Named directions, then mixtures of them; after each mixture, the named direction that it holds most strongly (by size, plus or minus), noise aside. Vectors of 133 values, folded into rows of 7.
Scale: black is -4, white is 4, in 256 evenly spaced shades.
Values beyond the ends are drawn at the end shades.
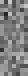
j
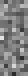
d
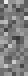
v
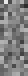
j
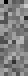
v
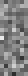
d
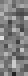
d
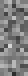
v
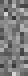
j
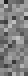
v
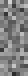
j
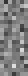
d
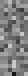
v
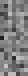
d
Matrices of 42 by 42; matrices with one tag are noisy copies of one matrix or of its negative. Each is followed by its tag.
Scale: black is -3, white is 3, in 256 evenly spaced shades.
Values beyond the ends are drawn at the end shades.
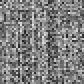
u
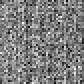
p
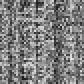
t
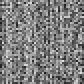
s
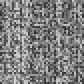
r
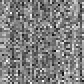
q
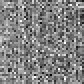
p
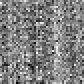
t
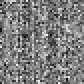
u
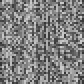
s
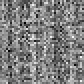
t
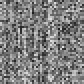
u
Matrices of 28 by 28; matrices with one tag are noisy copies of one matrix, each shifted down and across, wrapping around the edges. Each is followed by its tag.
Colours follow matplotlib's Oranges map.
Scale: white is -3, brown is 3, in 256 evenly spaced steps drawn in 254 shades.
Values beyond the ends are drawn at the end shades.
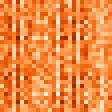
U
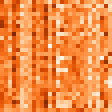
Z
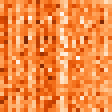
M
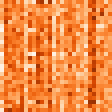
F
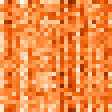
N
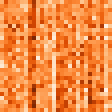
F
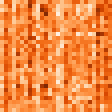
N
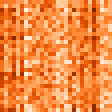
Z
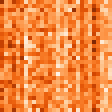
Z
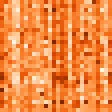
N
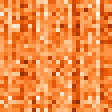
F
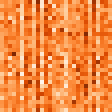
U
